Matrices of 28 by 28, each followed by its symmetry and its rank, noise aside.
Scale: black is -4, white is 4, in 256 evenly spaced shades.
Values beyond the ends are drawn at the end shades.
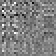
no symmetry, rank four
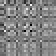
symmetric, rank two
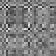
symmetric, rank two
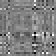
antisymmetric, rank two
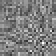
symmetric, rank four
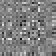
symmetric, rank two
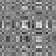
no symmetry, rank two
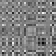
symmetric, rank two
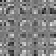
symmetric, rank two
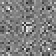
symmetric, rank four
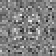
no symmetry, rank four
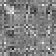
symmetric, rank four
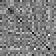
symmetric, rank four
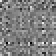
no symmetry, rank four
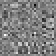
antisymmetric, rank four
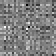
antisymmetric, rank four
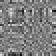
no symmetry, rank three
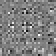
antisymmetric, rank four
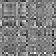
antisymmetric, rank four
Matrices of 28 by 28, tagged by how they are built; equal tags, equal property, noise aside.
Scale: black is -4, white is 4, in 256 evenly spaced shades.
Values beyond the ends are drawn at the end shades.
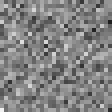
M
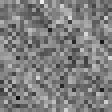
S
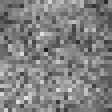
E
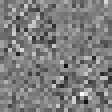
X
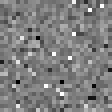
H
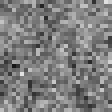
E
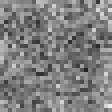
E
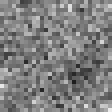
E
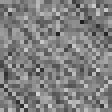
S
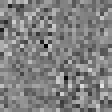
X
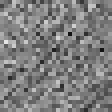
M
